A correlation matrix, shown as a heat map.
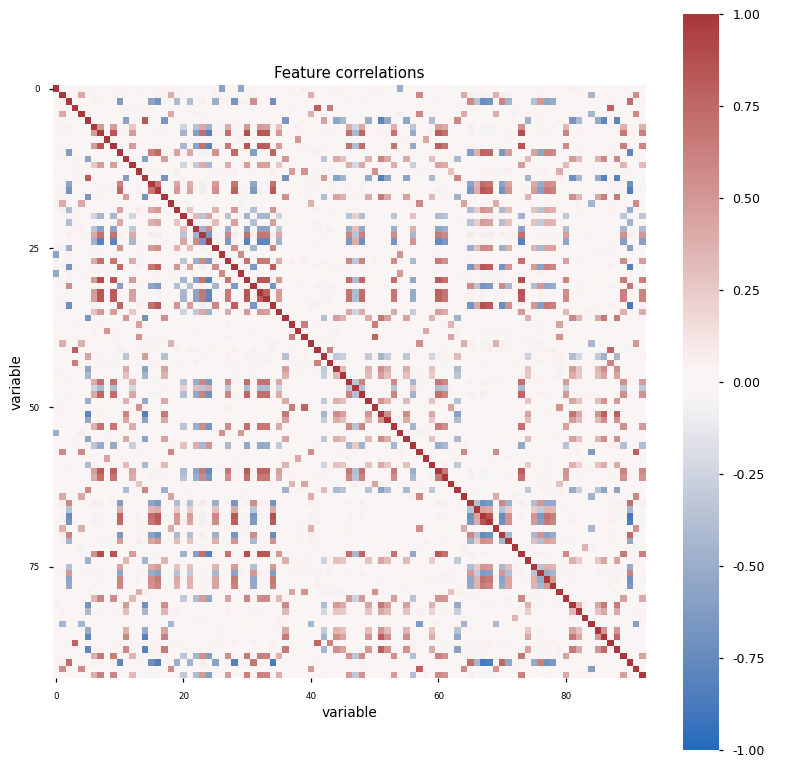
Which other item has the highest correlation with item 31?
90
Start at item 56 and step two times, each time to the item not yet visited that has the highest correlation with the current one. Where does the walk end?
22
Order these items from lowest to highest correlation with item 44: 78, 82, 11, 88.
78, 82, 11, 88
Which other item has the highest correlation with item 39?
50
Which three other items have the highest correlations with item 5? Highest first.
14, 63, 42
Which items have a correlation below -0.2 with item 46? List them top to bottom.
20, 22, 24, 47, 56
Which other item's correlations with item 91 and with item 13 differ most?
57
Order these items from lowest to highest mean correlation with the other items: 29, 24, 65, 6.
24, 65, 29, 6
